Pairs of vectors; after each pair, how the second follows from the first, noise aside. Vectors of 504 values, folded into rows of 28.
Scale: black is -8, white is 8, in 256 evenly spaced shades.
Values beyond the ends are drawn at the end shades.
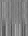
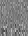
sign-scrambled.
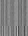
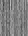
reversed.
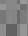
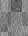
reversed.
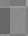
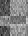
wrapped around, scaled up.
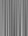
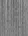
reversed, shrunk.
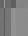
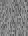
shuffled.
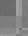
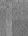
reversed, shrunk.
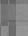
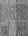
negated.
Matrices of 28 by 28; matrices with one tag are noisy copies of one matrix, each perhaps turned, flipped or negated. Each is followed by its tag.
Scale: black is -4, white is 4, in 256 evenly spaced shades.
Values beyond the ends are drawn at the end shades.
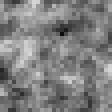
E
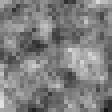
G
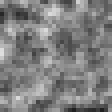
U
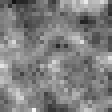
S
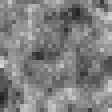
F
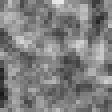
U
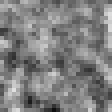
U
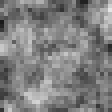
F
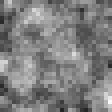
F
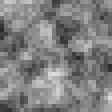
G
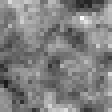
S
